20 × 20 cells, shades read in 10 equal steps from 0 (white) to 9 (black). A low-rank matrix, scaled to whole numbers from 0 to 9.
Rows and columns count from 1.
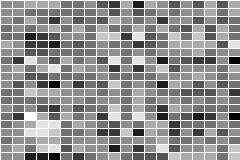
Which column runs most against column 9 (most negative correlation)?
3
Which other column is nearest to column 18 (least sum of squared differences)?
16
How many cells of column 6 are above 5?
1
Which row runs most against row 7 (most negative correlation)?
17
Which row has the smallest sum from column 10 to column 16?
5
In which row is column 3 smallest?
15
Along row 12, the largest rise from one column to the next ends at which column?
20
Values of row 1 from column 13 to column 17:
3 4 6 4 6
